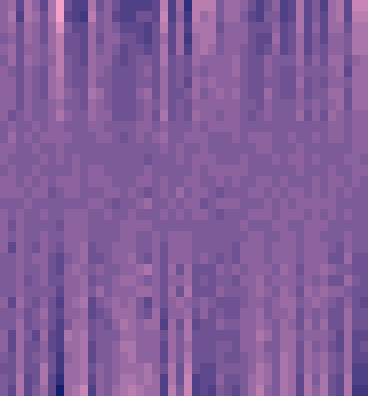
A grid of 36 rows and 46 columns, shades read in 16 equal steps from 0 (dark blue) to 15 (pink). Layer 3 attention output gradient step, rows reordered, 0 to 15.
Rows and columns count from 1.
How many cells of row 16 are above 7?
16
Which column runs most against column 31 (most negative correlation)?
13
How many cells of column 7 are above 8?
8
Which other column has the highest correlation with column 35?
23
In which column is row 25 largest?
19
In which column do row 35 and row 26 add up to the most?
24
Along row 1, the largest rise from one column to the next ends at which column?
25
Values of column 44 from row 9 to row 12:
6 6 7 7
